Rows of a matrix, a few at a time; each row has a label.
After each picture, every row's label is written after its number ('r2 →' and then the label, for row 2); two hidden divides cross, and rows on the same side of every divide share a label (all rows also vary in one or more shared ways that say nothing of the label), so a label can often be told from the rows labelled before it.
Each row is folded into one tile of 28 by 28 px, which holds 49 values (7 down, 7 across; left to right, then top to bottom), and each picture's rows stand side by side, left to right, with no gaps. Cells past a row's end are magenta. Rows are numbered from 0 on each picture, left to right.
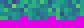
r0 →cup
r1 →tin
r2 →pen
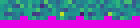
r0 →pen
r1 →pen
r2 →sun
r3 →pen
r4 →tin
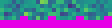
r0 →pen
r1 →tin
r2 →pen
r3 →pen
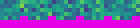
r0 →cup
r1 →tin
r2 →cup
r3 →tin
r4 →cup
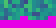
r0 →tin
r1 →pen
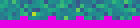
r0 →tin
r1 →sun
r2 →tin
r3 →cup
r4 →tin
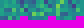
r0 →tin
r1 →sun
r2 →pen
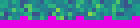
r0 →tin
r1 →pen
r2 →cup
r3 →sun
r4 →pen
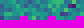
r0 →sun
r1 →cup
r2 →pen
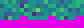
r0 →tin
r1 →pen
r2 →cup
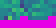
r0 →tin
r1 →sun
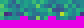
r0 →pen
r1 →tin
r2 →sun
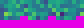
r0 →sun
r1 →cup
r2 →pen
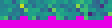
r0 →cup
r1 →cup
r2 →cup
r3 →pen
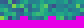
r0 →cup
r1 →sun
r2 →cup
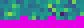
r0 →sun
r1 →cup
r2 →pen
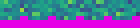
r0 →tin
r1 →sun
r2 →tin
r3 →tin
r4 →sun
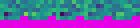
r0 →pen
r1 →sun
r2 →pen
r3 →pen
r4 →sun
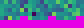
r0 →tin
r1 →pen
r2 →tin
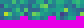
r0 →sun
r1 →sun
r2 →pen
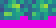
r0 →sun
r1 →sun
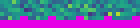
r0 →tin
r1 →tin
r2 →cup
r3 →pen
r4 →sun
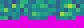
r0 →cup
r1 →sun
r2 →sun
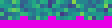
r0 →tin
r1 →tin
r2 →pen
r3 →cup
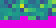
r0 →cup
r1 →cup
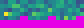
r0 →sun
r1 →sun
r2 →tin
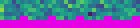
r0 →pen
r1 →cup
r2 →cup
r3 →pen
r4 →tin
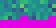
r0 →cup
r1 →tin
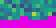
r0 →tin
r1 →sun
